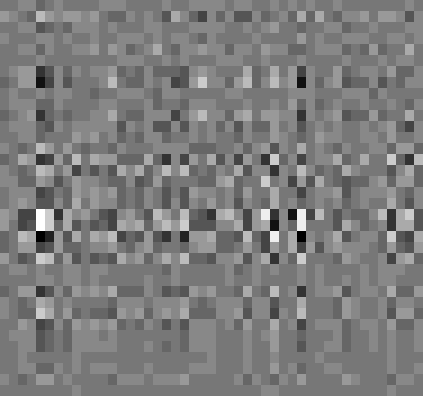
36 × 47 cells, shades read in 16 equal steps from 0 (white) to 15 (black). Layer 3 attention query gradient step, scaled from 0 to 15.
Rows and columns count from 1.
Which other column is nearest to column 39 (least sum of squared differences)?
16
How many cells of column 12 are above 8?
4
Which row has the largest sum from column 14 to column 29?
22
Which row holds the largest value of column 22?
21
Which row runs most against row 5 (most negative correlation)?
9
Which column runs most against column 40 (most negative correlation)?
42
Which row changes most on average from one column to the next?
20
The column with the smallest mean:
31
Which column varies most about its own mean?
5
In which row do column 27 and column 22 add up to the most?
2
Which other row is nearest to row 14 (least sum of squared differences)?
28
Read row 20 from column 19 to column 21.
6 8 4
